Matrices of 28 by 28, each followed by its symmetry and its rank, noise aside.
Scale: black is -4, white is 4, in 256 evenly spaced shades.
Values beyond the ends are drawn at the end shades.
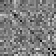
symmetric, rank four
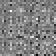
no symmetry, rank three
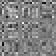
symmetric, rank three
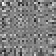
no symmetry, rank three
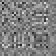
symmetric, rank four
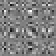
antisymmetric, rank two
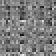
no symmetry, rank three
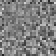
antisymmetric, rank four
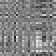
no symmetry, rank two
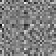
symmetric, rank three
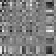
no symmetry, rank two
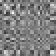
symmetric, rank two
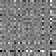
antisymmetric, rank two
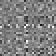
no symmetry, rank three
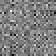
symmetric, rank four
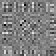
symmetric, rank three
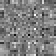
antisymmetric, rank four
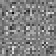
symmetric, rank three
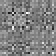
symmetric, rank three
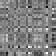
no symmetry, rank two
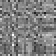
antisymmetric, rank four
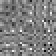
symmetric, rank three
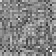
symmetric, rank four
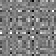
antisymmetric, rank two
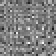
symmetric, rank four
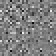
antisymmetric, rank four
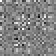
symmetric, rank four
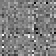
antisymmetric, rank four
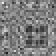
symmetric, rank three
